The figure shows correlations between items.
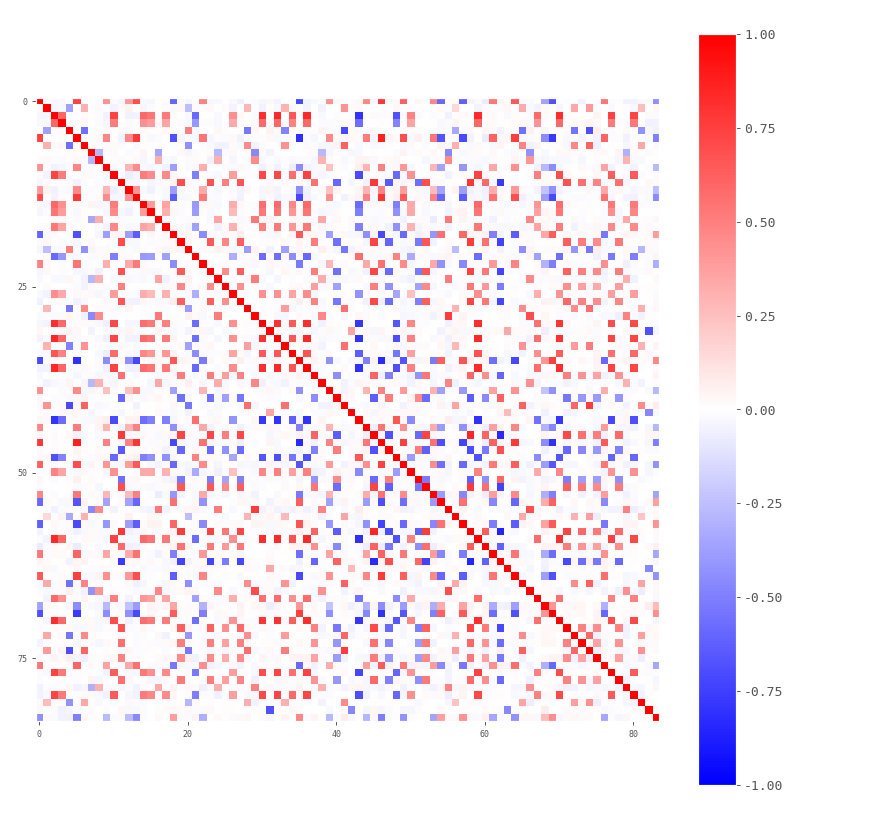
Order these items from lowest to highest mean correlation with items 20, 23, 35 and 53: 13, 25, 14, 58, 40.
40, 13, 14, 25, 58
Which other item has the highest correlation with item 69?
35
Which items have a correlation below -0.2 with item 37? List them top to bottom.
40, 47, 51, 62
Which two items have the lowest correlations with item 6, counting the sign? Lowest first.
4, 20
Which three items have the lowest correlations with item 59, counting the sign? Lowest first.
43, 48, 21
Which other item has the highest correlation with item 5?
46
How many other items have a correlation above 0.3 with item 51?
3
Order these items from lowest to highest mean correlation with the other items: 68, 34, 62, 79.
62, 68, 79, 34
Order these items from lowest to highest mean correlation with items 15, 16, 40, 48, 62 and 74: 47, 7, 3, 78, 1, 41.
78, 7, 3, 1, 41, 47
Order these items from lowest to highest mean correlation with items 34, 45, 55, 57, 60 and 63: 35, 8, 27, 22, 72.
22, 72, 8, 35, 27
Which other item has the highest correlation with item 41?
74
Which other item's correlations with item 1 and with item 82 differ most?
31
